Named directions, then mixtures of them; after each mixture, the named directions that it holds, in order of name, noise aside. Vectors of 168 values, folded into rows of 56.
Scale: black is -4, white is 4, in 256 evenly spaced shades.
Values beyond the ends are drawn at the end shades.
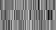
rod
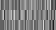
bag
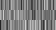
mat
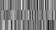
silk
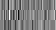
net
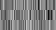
rod.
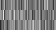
bag, mat.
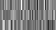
silk.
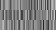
bag, silk.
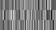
bag, rod.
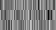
rod.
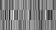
net, rod.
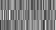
mat, net.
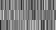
mat.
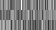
mat, silk.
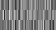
bag, net.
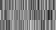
mat, rod.
